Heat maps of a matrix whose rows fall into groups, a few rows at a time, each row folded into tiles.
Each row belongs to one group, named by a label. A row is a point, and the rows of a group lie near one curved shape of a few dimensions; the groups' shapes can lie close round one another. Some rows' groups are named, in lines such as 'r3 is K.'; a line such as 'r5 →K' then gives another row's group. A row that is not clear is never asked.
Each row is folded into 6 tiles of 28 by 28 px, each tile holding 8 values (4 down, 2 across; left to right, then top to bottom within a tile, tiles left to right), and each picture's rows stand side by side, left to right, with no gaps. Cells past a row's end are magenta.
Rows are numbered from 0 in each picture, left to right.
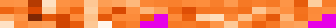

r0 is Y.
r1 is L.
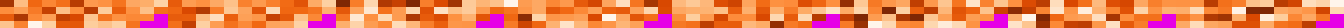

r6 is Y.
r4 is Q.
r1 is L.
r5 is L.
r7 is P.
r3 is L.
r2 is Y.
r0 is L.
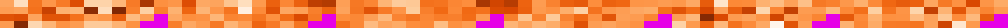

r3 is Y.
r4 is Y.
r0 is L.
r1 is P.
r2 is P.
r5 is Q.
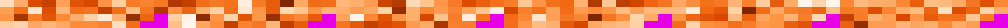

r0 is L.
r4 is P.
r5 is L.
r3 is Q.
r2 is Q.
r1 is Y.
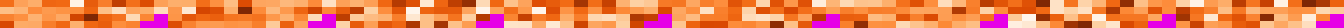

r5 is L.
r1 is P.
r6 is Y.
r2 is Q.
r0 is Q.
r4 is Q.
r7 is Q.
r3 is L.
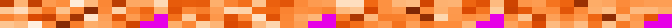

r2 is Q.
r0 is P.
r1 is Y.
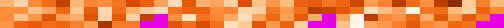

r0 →Q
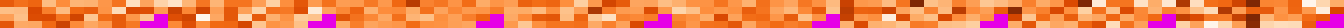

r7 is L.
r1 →Q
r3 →P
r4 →Q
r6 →Y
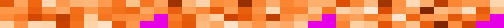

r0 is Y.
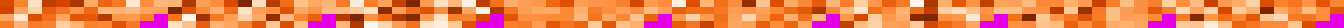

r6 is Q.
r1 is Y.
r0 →Y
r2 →L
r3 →Q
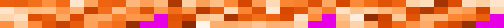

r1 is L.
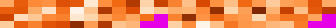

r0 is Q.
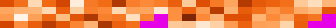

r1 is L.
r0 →Q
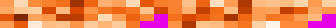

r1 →Y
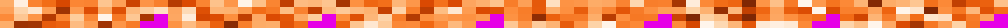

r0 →Q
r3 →Y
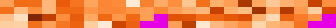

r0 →Y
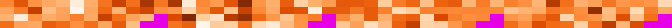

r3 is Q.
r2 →Y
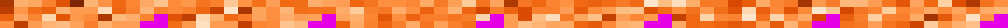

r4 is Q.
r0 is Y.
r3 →L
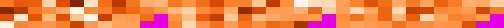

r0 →Y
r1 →P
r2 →P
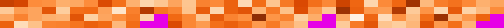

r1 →Q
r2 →Y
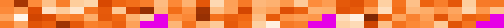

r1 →Y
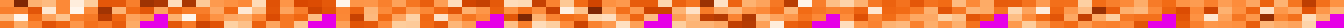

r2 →L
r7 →Q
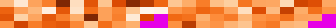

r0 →Q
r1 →L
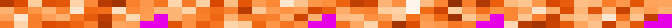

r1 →P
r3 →Q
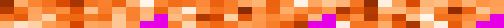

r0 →L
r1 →P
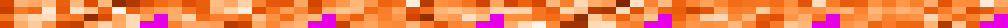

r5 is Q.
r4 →L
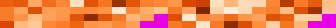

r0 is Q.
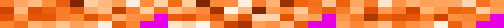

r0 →Y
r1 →P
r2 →Y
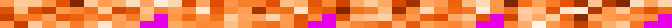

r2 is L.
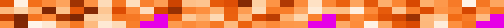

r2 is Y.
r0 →L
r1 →L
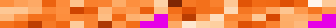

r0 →Q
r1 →L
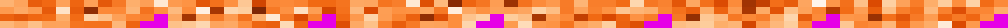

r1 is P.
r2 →Q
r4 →L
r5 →Y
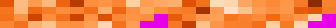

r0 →Y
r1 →P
